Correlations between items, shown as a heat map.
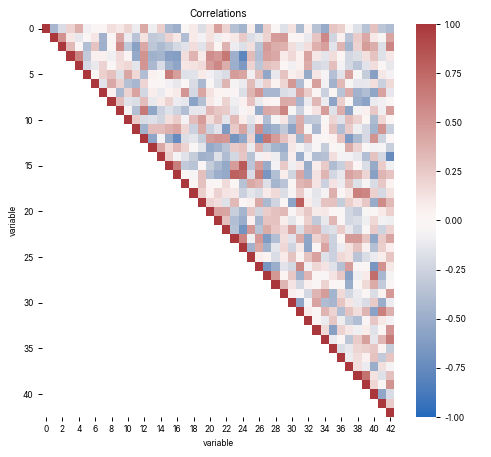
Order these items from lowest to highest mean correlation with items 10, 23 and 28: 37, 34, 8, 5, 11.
8, 11, 37, 34, 5
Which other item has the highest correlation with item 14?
13
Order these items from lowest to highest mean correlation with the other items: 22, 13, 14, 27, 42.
14, 13, 27, 22, 42
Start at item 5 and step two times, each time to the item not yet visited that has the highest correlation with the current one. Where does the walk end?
24
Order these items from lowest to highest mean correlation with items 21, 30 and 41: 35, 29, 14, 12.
14, 35, 29, 12
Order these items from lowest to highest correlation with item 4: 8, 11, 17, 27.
11, 8, 17, 27
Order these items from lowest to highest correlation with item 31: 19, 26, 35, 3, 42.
3, 35, 42, 26, 19
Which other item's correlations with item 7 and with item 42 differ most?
2
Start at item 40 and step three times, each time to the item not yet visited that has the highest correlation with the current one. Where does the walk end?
9
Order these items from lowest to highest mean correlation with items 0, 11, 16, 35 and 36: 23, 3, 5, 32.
3, 32, 5, 23
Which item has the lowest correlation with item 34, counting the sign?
0
